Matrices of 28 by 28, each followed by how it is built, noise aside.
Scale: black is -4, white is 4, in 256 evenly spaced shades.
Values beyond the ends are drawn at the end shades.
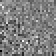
lower triangular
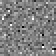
sparse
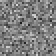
noise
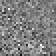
lower triangular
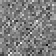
Hankel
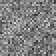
Hankel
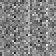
repeating rows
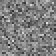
noise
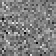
lower triangular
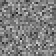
noise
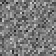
Hankel
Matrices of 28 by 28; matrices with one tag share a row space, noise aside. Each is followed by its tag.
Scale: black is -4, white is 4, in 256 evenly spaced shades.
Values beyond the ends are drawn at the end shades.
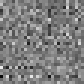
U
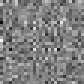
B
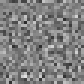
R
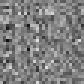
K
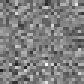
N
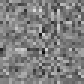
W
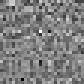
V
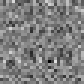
V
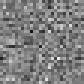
V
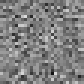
N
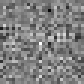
V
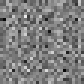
R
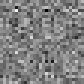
N
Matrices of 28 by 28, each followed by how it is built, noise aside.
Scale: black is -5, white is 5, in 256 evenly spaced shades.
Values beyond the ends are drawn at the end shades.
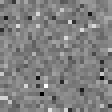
sparse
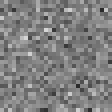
uneven rows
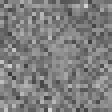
Toeplitz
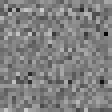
uneven rows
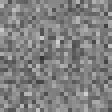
blocks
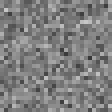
repeating rows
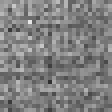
blocks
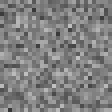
repeating columns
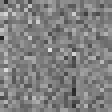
uneven columns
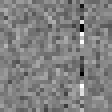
uneven columns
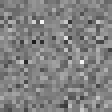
low rank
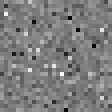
sparse
